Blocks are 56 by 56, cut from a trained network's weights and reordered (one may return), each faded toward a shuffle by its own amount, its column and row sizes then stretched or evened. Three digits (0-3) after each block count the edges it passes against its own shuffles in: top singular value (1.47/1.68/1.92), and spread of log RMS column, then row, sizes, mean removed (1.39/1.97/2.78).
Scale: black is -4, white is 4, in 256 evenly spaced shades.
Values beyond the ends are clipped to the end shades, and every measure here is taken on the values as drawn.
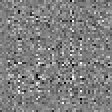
2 2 2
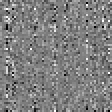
2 3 1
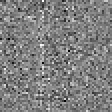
0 1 1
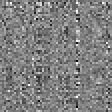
3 2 1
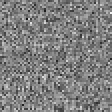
2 0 0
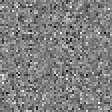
1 2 1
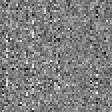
1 2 1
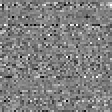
0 0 3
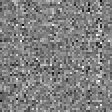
0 2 1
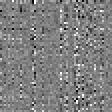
3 3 1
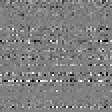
2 1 3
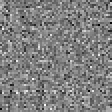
1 1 1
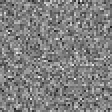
2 0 1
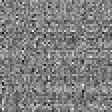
2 2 0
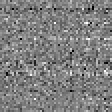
2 2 2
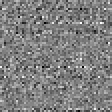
2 0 2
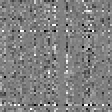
3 3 2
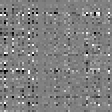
3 3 3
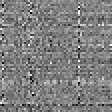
3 2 1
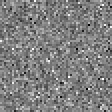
0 0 0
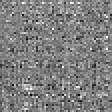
2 1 2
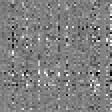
1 3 2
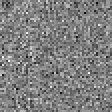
1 0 1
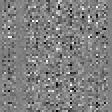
0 3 2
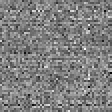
3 0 1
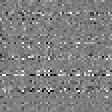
3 1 3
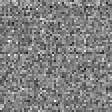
1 0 0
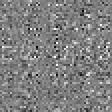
1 2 2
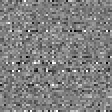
1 0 3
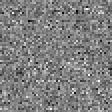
0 0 2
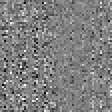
0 3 0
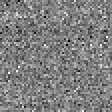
0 1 0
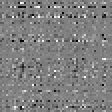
2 2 3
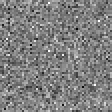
0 1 0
